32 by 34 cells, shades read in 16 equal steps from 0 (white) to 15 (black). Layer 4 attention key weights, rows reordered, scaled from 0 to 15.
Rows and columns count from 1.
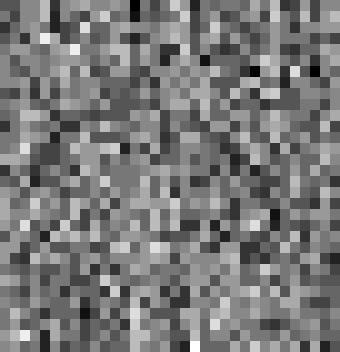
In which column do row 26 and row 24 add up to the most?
34
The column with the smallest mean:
15
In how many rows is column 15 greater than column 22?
11
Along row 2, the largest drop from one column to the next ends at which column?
28
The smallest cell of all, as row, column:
32, 20
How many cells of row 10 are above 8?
18
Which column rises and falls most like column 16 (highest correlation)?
29
